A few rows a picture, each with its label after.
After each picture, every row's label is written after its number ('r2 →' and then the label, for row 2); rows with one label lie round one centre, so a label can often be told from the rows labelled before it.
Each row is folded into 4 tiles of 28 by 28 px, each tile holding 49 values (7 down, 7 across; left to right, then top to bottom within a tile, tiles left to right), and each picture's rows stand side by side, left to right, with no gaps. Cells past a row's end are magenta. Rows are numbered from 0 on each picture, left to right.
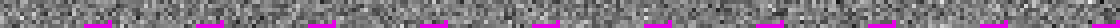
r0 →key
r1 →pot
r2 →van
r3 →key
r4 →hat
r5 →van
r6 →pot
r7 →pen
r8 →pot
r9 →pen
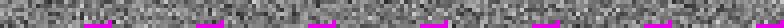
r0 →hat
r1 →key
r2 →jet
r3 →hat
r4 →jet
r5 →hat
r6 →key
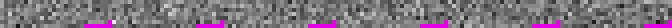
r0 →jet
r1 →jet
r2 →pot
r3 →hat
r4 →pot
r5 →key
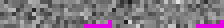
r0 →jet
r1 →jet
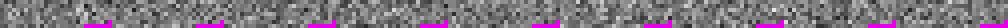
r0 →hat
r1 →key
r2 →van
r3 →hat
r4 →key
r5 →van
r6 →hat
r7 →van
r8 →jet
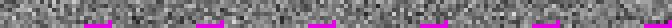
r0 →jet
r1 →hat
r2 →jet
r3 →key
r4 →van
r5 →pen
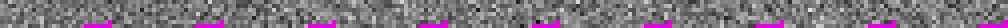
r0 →pot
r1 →hat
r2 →jet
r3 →hat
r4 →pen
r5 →van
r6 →jet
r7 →hat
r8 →hat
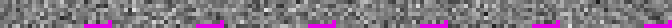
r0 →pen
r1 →pen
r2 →hat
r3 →pen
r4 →pen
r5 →pot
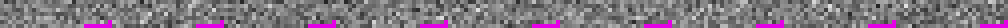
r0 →hat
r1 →hat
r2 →pen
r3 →van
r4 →jet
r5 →jet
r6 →jet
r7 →pen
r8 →pen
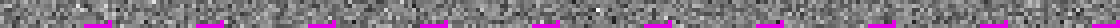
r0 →key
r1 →van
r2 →van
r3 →jet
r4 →pen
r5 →van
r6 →pot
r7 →van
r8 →pen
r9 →pen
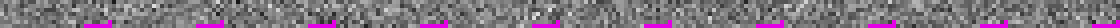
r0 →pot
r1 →pen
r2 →pen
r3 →pen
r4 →hat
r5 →hat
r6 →hat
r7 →pen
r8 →hat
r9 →key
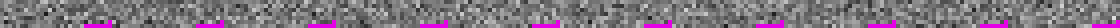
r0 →jet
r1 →van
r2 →key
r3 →hat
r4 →van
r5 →key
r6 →key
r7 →pot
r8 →van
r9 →van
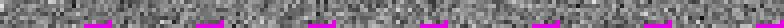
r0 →key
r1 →key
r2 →jet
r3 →jet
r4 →pot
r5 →van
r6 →jet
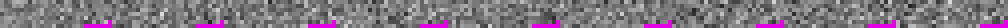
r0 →hat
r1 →key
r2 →van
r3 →key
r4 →pen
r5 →hat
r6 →key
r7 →van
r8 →jet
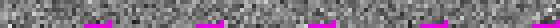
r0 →pot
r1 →hat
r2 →van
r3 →pen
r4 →key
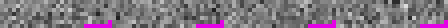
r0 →pen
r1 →pen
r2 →key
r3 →van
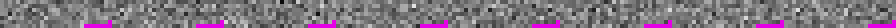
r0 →van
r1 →pot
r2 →van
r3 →key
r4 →pen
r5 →jet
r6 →jet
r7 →pen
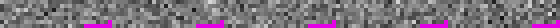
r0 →pot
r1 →key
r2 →key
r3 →pen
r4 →pen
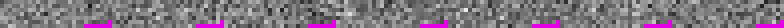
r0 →key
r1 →van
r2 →pot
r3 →pot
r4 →pot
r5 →key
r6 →hat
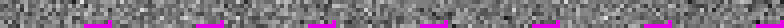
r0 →hat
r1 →key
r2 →jet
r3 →key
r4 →key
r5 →hat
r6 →jet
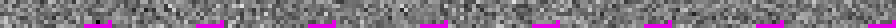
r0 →key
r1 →jet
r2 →pen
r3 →pen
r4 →jet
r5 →key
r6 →pen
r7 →pen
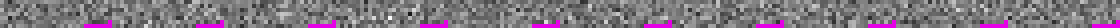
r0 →key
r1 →key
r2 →jet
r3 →hat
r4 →van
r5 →jet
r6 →pen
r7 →pot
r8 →jet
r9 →van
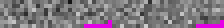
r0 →key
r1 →key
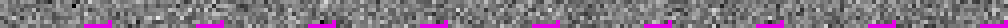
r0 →hat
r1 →hat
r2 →key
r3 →pen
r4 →van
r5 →van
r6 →pen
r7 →pen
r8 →van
